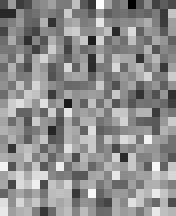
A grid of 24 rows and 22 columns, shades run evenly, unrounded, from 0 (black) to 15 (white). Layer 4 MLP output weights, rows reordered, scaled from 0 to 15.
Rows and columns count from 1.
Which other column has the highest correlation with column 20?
8
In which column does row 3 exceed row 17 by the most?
13
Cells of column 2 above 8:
15
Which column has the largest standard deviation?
12
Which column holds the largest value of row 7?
6
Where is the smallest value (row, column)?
1, 17
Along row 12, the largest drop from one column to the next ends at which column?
9
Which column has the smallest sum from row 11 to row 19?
7
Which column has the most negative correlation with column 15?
10
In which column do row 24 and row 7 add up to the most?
20
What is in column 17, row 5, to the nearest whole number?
11
